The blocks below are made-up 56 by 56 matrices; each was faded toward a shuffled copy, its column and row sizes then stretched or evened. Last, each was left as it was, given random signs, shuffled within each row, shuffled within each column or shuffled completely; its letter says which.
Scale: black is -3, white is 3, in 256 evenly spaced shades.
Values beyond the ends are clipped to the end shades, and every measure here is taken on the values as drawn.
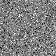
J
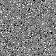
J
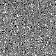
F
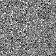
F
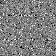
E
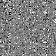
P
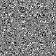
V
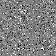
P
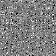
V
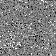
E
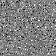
E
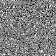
E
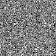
P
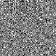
V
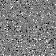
E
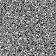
F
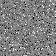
J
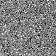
J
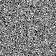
J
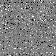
E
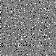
P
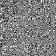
V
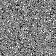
J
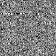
V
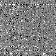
P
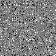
P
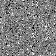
F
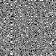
V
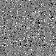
P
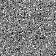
F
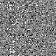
V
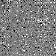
V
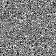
E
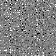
P
